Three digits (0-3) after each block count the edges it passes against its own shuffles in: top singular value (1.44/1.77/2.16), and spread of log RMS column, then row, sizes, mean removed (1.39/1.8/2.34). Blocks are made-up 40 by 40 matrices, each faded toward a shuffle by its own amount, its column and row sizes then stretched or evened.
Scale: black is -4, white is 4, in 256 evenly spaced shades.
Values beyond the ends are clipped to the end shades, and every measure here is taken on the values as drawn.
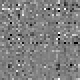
0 2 2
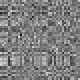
3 2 1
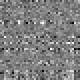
2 0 3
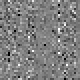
0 3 0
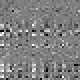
3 2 3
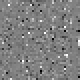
0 2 0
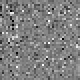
0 2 1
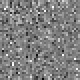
1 1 0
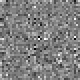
1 2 2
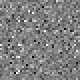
0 0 1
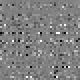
0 1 3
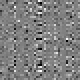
3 3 1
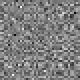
3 0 1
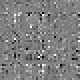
2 2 2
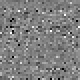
0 1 2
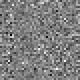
0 2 1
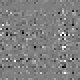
1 2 3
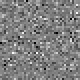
1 1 2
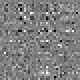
2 1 2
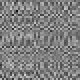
3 1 3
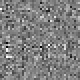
1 2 2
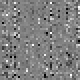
1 3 0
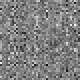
2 3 0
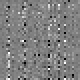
2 3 1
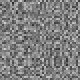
3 1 2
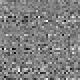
2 0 3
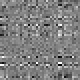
3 2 3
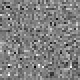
0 1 2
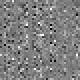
1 3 0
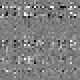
1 2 3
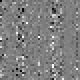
1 3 0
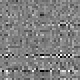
3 1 3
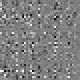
1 3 2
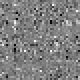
1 2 2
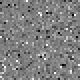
0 0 0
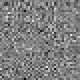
2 1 0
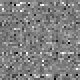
0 0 2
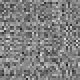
2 0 0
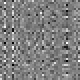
3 3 1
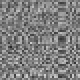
3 0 3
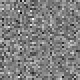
1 2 0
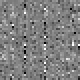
0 3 0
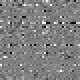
1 1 3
